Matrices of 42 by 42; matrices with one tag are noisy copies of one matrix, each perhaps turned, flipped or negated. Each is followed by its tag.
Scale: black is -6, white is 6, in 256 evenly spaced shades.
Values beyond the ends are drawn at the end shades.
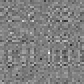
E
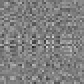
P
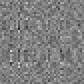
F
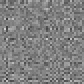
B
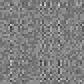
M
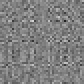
E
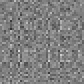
F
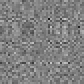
E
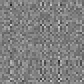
M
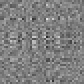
P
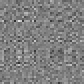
E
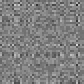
B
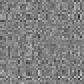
B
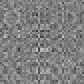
P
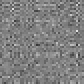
B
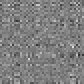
B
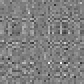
E
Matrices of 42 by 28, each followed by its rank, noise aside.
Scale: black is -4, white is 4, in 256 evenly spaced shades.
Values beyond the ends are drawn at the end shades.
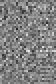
eight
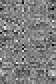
six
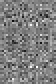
four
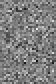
eight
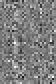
six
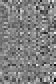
four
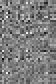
four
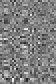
five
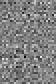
five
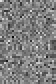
seven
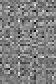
four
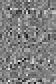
five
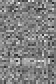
seven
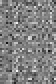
five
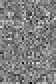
eight
